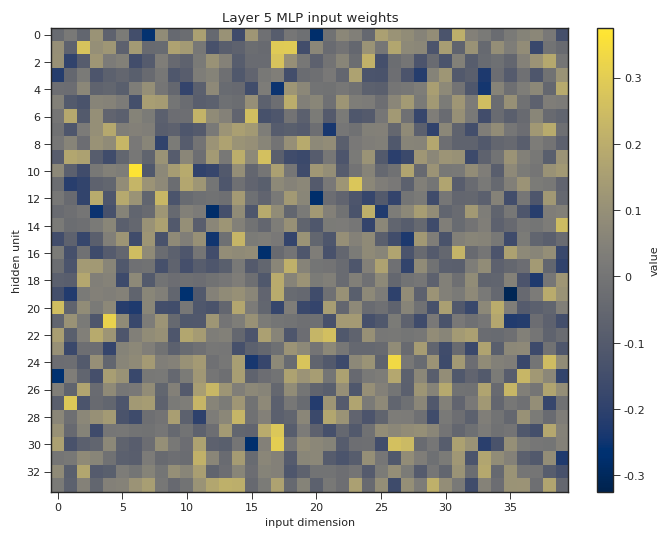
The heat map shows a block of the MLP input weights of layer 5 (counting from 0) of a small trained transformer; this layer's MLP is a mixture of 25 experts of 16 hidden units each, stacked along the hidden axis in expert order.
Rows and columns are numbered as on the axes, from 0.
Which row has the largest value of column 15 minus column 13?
6
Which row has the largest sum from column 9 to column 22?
8
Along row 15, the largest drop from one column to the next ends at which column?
12
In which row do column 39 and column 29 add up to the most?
4
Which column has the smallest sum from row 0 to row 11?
33
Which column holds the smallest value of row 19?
35
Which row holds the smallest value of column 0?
25
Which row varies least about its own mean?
32
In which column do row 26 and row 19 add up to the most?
38
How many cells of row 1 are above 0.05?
18
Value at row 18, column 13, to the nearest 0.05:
0
